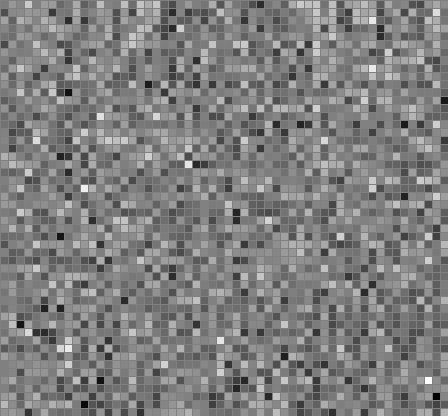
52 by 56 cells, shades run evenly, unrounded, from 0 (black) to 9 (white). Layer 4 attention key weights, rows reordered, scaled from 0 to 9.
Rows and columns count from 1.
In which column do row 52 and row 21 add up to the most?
24
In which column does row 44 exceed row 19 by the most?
9
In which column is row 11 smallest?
19
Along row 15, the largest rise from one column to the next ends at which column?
13
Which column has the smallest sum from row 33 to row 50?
40
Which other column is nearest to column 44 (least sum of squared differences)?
1
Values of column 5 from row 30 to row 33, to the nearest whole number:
4 7 4 3
